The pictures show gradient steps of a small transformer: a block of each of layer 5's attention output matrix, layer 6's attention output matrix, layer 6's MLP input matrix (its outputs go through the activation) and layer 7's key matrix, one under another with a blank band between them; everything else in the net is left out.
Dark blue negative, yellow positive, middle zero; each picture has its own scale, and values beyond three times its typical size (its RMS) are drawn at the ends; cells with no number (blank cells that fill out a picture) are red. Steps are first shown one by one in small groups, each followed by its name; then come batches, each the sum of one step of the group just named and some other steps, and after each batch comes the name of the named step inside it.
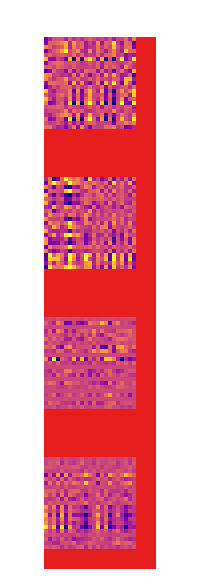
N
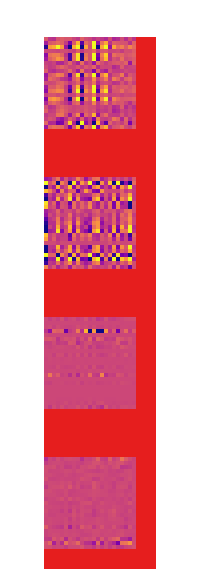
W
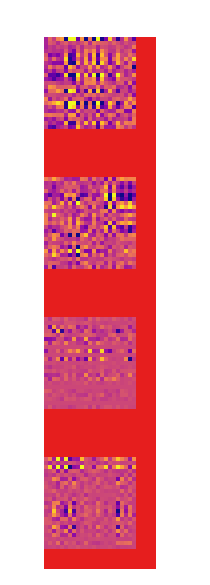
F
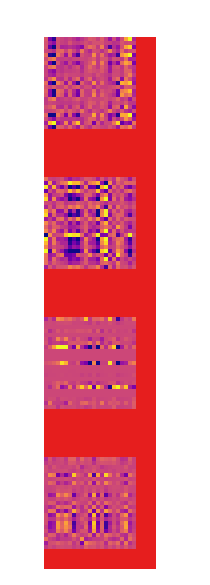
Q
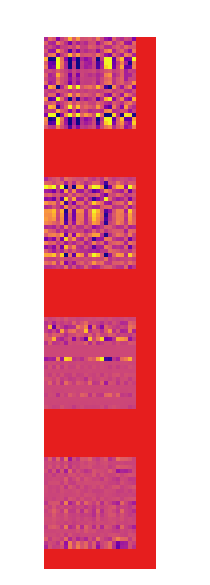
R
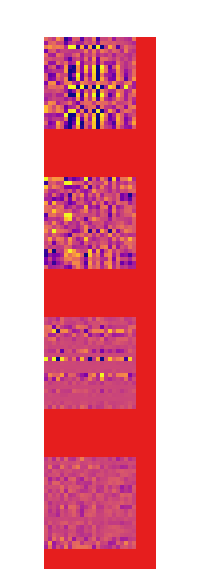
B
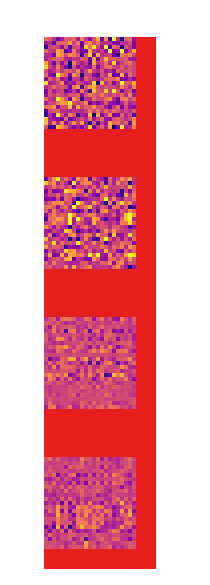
Q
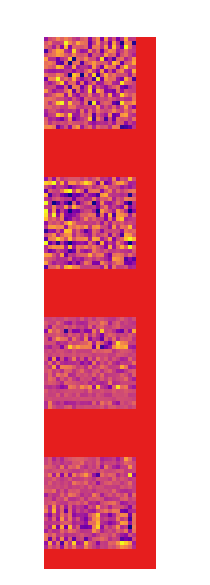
N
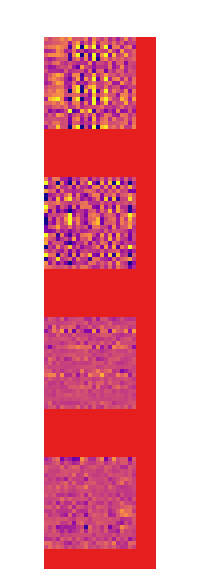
W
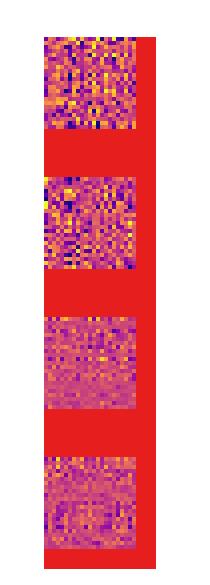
F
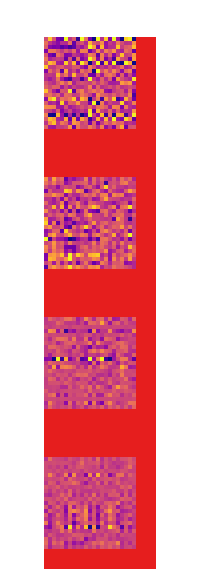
Q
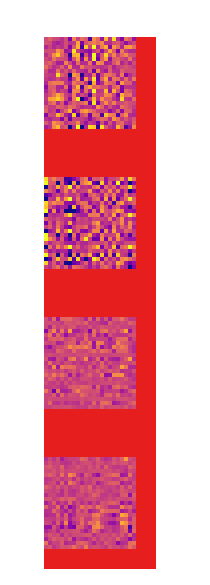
W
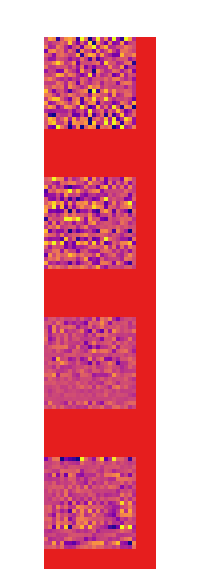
Q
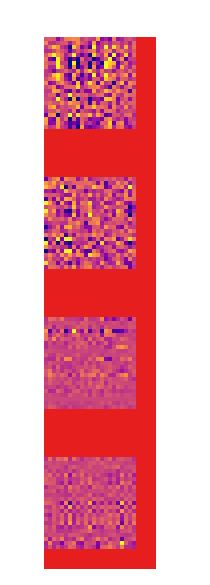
R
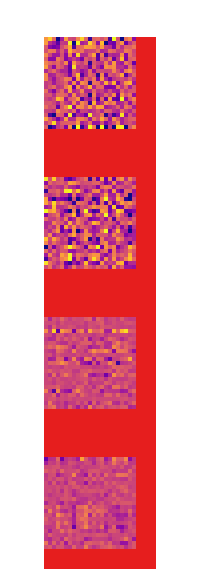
Q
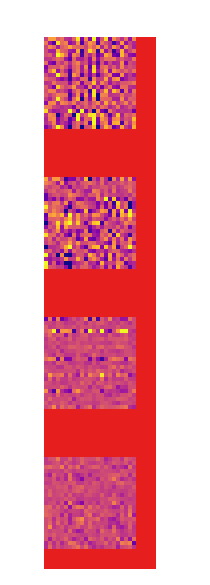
B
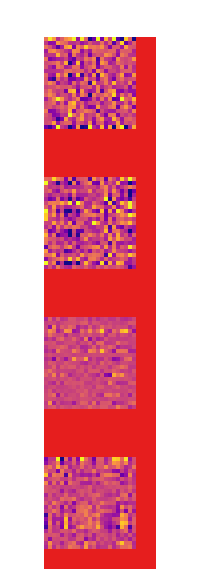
F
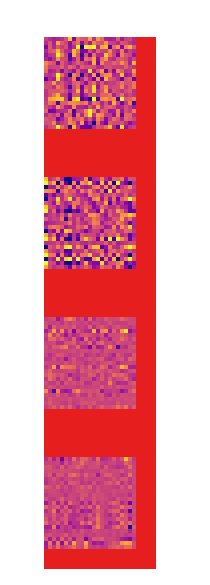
W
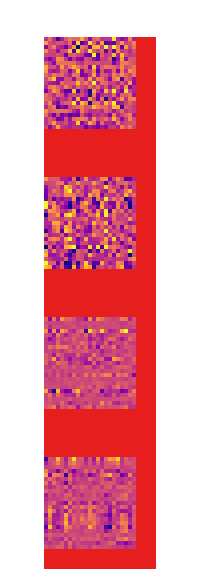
Q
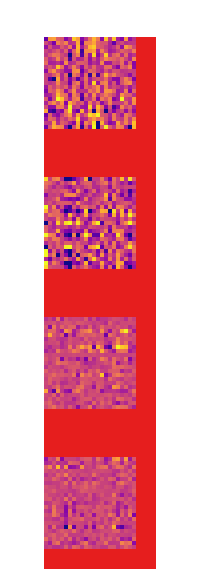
F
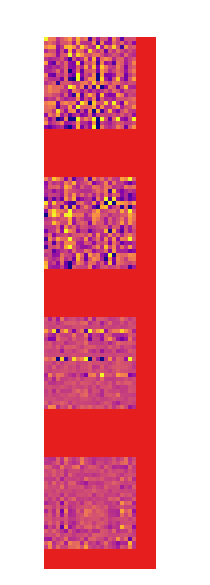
B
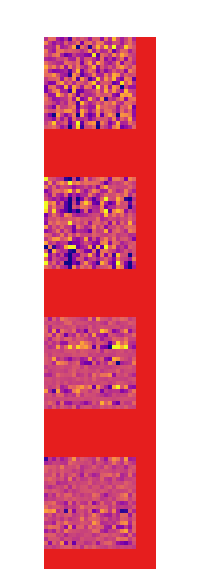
Q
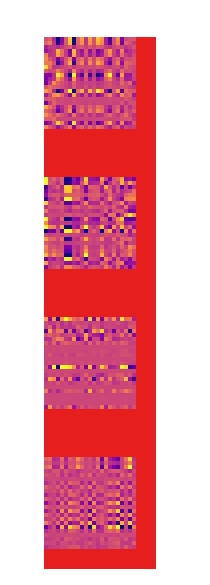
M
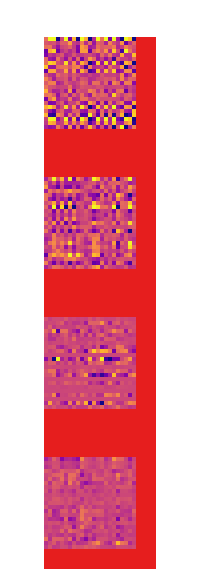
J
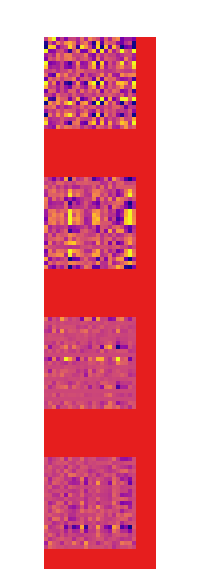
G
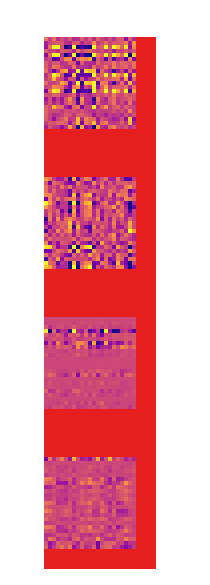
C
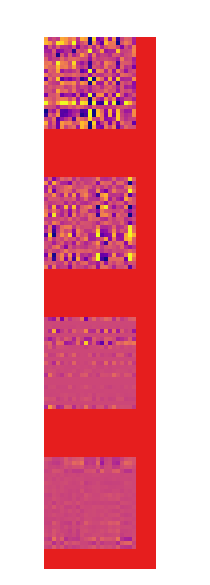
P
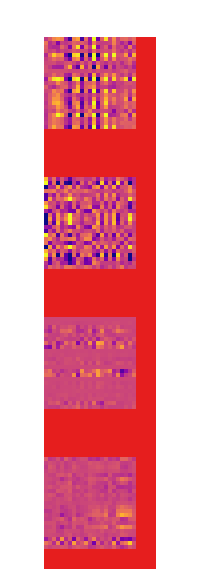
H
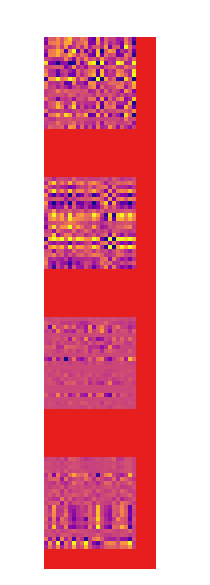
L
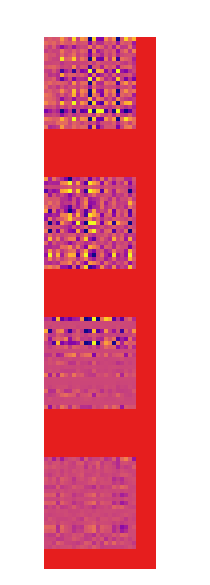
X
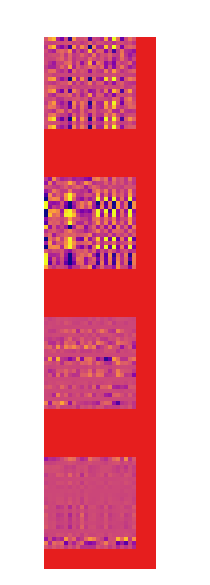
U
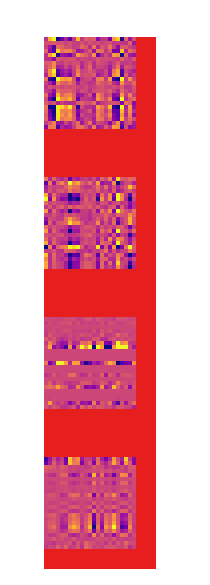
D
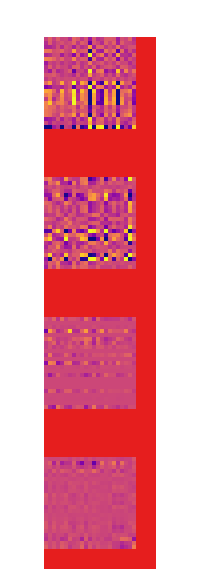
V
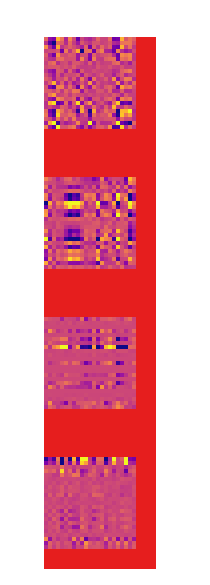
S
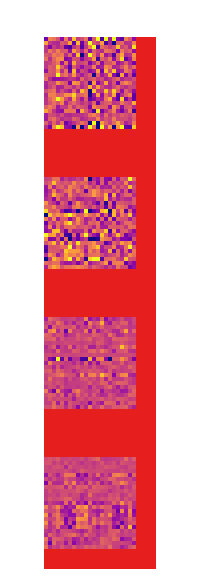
V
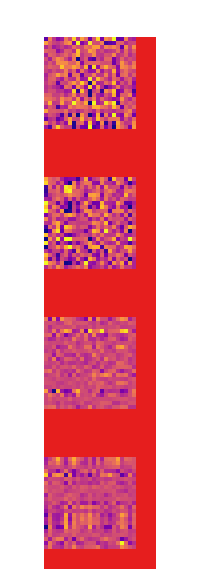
V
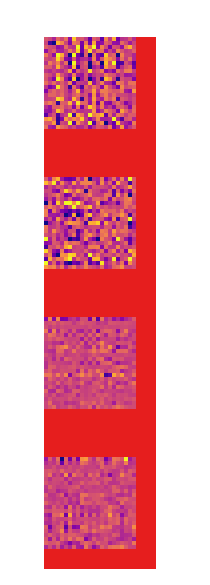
S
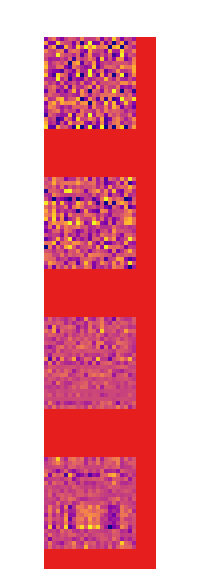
G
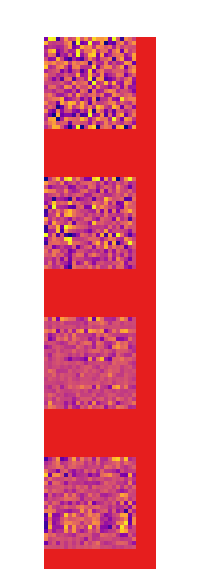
J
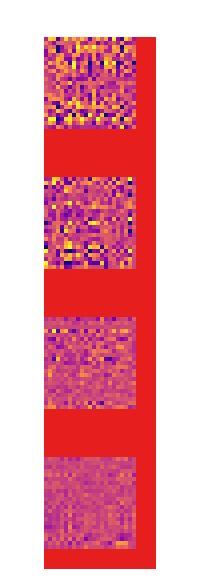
J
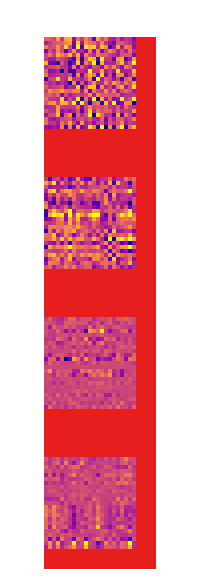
L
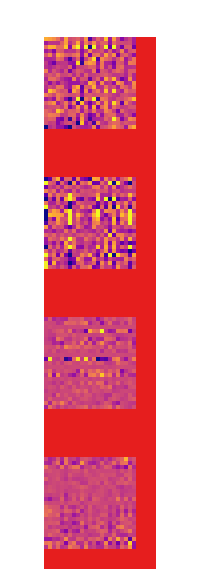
U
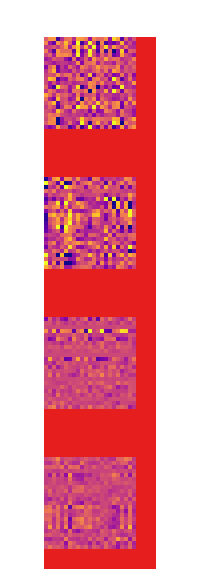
U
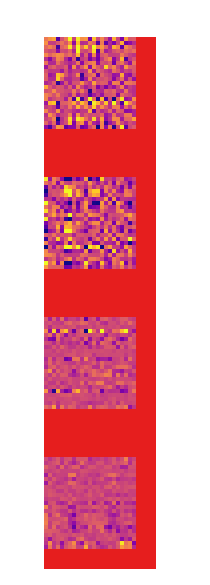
X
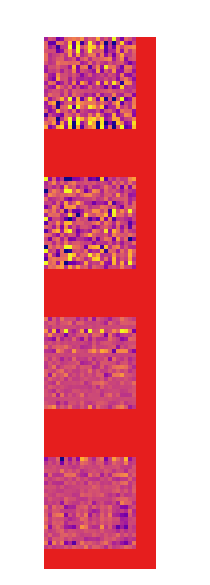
S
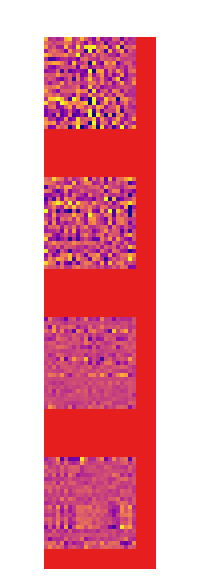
P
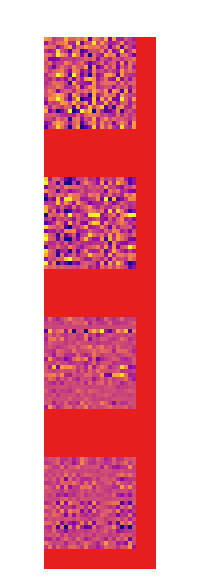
M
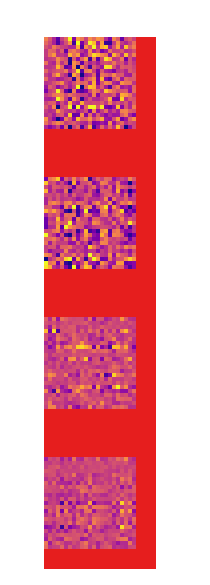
C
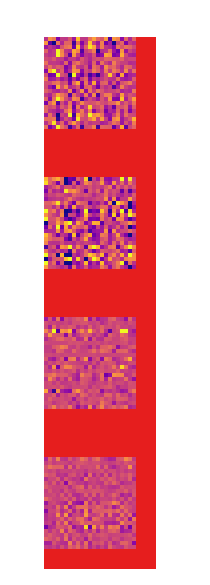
M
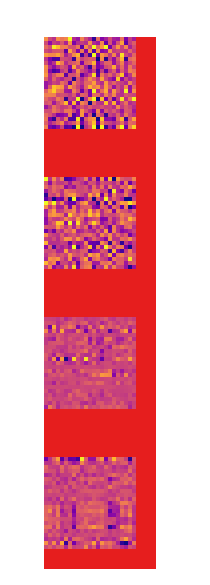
C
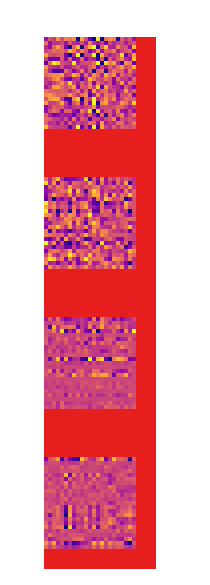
X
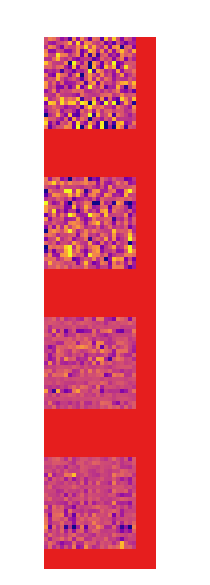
G
